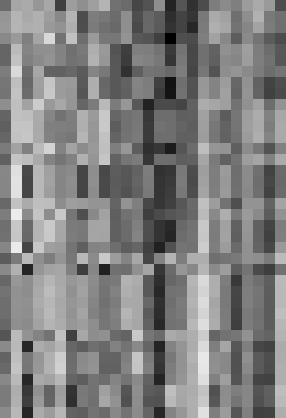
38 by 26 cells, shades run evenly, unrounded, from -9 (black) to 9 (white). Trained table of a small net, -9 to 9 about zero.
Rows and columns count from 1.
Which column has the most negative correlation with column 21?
8
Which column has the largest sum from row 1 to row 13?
2
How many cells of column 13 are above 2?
9
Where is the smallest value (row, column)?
4, 16
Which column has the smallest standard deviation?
23
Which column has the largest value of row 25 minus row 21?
14
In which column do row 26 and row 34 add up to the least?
15
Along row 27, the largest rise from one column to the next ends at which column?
26
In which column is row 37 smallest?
7
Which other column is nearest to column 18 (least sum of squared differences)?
13
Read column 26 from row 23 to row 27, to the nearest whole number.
2 4 -1 4 4
